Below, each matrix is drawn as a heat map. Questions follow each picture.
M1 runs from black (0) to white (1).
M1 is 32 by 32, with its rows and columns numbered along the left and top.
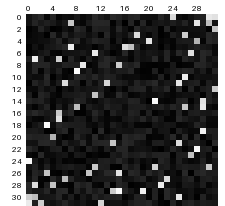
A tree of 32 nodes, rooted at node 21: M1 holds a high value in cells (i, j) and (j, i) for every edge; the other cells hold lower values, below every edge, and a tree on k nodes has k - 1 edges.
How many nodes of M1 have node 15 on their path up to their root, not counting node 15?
6
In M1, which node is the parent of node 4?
28
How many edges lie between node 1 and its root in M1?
3
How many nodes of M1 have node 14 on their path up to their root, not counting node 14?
9
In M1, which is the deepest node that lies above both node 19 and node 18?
29
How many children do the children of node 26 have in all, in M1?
1
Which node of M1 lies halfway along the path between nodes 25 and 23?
6
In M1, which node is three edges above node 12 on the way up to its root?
30
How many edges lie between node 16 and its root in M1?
6
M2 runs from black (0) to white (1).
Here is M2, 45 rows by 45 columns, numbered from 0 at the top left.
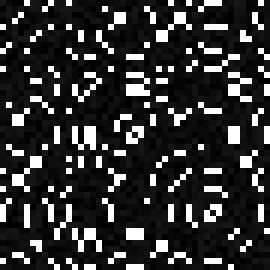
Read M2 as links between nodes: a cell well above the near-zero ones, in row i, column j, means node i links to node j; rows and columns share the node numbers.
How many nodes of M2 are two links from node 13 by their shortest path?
6
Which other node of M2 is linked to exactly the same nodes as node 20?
node 30
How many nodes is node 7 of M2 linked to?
4
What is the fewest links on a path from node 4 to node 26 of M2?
2
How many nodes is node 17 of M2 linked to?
4
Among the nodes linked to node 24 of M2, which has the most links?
node 15
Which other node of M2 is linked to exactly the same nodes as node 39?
node 44
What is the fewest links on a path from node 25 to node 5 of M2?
6
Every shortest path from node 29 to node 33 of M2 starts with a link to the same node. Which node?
node 19
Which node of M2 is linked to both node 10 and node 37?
node 32
